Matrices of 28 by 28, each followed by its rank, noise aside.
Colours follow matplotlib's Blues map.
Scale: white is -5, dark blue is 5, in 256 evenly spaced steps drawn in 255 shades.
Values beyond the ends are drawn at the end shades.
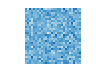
five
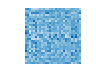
five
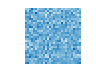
five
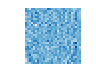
five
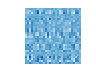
three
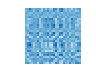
two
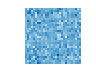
five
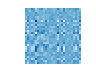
two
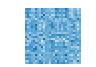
three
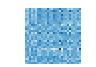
three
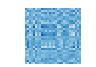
two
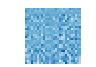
four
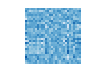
four
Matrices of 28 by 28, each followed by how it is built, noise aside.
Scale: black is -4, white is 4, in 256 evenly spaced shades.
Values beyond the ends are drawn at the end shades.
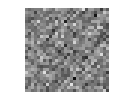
Hankel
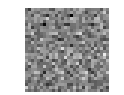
repeating columns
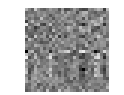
low rank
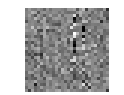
uneven columns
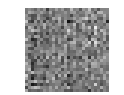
low rank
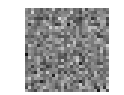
repeating columns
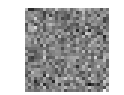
low rank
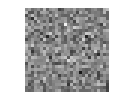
repeating columns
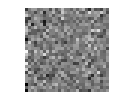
uneven columns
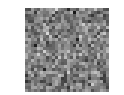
repeating columns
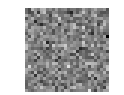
repeating columns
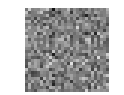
low rank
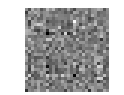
low rank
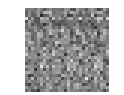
repeating columns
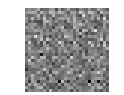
repeating columns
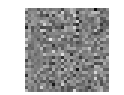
uneven columns
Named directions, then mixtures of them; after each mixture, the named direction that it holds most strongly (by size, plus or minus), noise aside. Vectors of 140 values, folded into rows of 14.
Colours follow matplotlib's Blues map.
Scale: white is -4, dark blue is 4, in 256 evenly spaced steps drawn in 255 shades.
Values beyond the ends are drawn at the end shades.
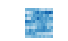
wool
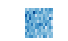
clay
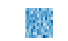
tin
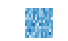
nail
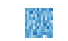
tin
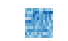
wool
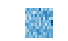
clay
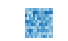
wool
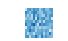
nail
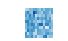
clay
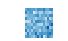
clay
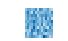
tin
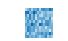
nail
